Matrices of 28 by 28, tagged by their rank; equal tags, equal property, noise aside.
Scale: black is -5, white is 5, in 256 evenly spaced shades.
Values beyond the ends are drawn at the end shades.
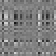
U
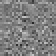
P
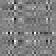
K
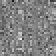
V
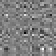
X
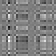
U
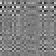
U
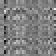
K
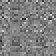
V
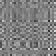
K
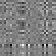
K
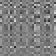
K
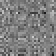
P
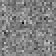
V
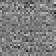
V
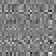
X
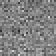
V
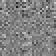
V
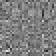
P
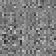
V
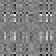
U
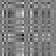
U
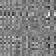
X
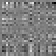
K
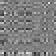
K
